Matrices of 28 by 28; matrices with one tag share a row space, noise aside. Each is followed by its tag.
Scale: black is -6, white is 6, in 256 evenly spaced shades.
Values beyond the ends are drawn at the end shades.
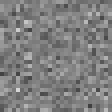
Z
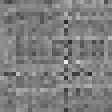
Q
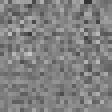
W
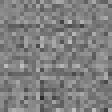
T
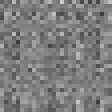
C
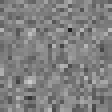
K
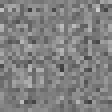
W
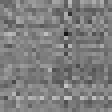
Q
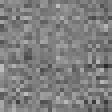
Z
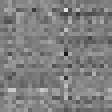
Q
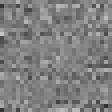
Z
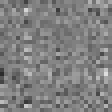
Z
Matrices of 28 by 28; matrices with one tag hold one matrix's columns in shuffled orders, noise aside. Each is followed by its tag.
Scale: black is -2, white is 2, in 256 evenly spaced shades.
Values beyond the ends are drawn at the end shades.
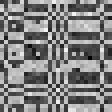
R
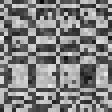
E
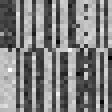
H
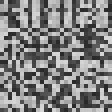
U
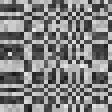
R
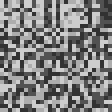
U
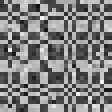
R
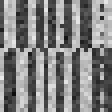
H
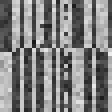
H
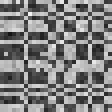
R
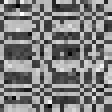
R
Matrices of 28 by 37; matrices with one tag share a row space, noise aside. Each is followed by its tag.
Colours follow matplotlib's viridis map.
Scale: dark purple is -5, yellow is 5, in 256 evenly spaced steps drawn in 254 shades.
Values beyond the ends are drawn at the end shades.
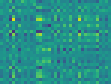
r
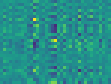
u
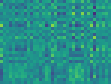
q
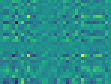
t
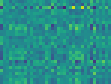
q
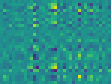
u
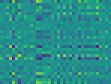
r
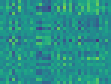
r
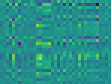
r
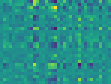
u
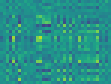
r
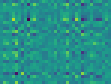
t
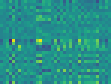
r
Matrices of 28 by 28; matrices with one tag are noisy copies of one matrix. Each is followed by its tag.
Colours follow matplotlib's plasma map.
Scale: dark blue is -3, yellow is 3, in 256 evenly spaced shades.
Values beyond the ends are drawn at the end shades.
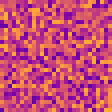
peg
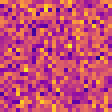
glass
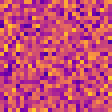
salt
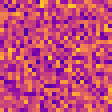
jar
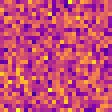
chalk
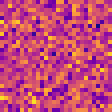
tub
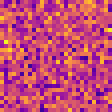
jar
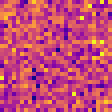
peg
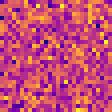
tub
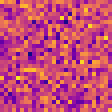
glass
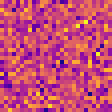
jar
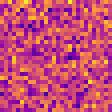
glass
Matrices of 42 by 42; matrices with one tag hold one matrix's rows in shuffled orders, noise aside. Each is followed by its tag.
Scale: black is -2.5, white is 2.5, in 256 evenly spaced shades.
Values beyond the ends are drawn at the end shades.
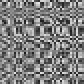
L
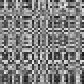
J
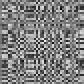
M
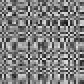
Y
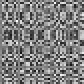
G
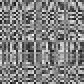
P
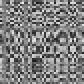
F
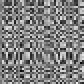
G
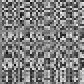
G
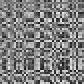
L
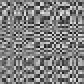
L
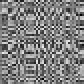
M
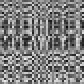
J
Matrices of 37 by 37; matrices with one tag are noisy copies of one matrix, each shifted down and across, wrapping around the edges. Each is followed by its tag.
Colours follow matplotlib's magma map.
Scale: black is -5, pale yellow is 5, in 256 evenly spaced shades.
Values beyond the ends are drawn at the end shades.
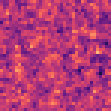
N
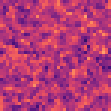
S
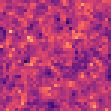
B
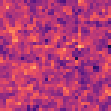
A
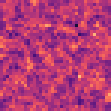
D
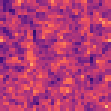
N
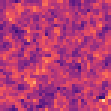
B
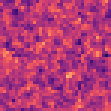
S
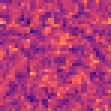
D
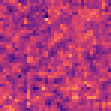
A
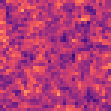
N
